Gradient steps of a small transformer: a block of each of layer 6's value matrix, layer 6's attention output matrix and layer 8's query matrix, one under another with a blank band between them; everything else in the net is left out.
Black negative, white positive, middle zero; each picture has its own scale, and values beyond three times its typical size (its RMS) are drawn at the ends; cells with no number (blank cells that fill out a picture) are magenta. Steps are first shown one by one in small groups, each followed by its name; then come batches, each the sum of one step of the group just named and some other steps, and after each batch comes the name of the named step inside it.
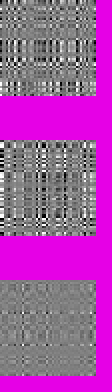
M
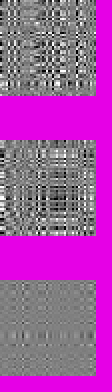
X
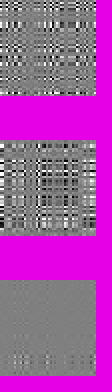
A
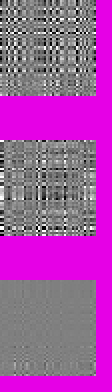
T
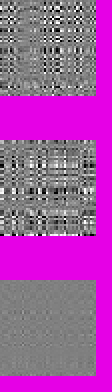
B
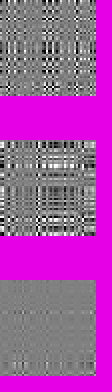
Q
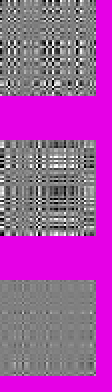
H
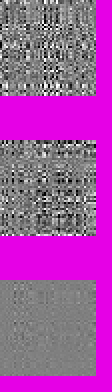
X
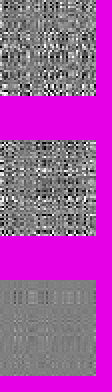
A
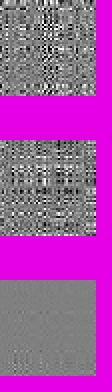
Q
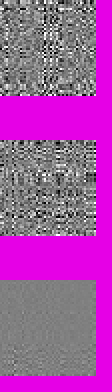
B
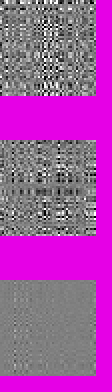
H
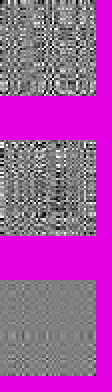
X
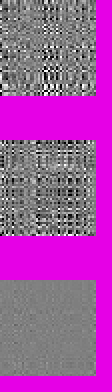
Q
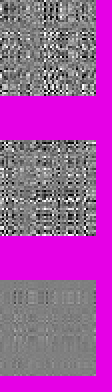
T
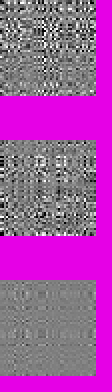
B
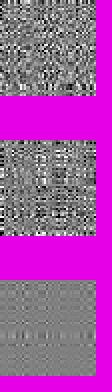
X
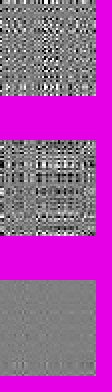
Q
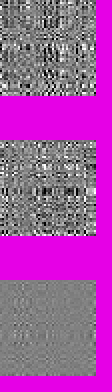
X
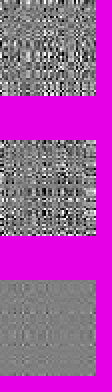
M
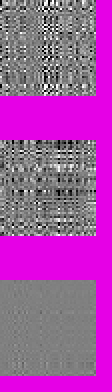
Q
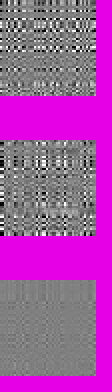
T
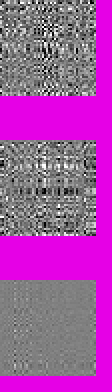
Q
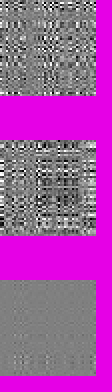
A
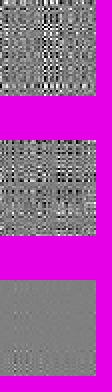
T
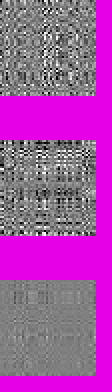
H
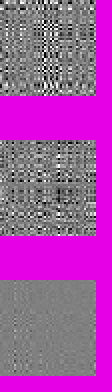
H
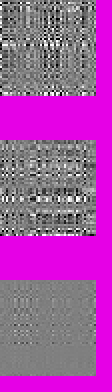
B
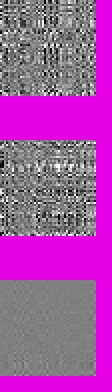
Q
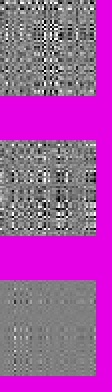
X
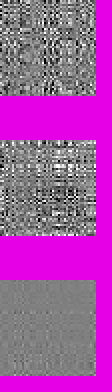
H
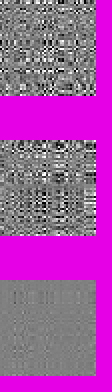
H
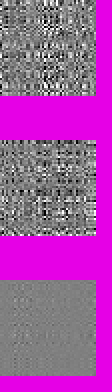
X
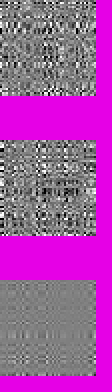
A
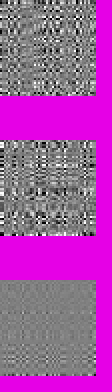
B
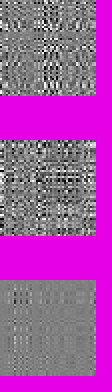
A
